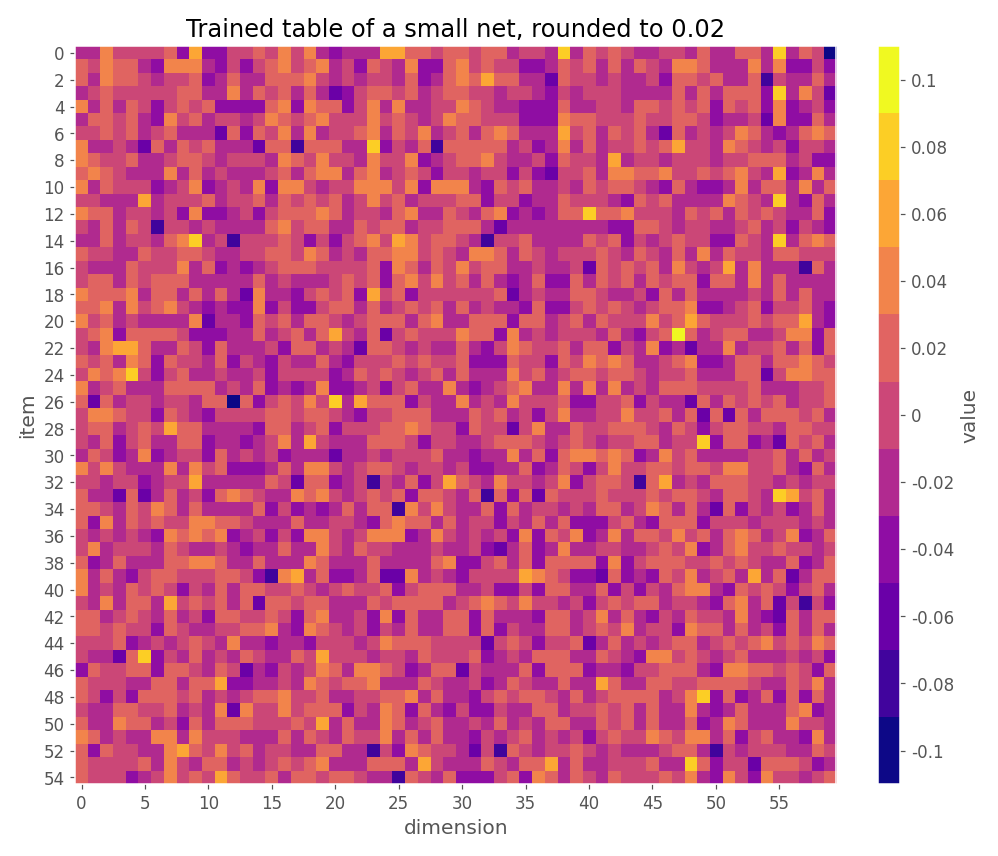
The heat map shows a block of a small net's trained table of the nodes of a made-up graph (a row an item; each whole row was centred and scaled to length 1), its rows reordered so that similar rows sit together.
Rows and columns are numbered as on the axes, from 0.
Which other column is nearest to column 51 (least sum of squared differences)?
45
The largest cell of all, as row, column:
21, 47
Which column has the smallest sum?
50
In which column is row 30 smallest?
20
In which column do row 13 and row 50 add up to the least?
6
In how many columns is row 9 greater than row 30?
30
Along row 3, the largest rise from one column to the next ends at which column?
55
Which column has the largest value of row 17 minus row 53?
53
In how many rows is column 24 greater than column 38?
21
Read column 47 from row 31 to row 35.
0 -0.02 0.02 -0.02 0.02
